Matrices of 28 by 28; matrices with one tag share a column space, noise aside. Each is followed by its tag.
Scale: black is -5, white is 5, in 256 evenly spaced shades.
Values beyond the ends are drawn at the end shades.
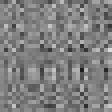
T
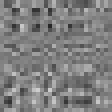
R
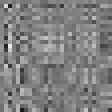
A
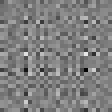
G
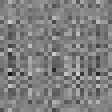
G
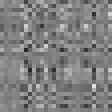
T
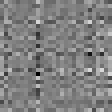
G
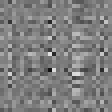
G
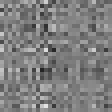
T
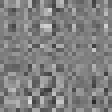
R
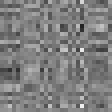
T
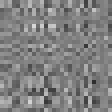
R
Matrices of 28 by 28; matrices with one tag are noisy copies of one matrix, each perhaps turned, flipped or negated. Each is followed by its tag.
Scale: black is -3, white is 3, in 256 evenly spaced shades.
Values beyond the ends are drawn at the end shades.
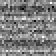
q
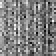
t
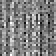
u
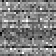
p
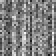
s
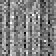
u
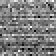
t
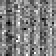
q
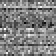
p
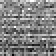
t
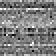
p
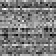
p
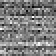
u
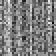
s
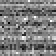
q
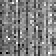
t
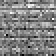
t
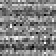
q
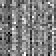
s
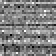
s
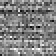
u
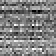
u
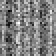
q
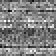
p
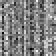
s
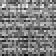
t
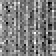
t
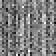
u
